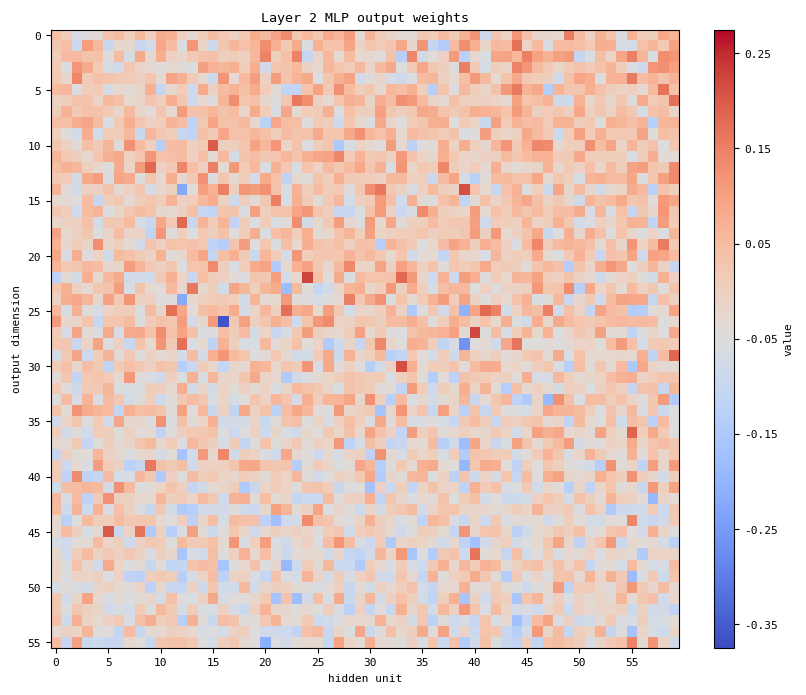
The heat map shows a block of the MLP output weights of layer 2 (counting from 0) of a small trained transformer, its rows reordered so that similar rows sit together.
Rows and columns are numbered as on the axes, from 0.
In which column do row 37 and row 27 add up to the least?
39
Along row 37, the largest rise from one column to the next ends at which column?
40
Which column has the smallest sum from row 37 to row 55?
44
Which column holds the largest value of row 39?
9
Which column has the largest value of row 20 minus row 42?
57
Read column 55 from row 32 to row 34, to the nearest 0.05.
-0.1 0 0.05
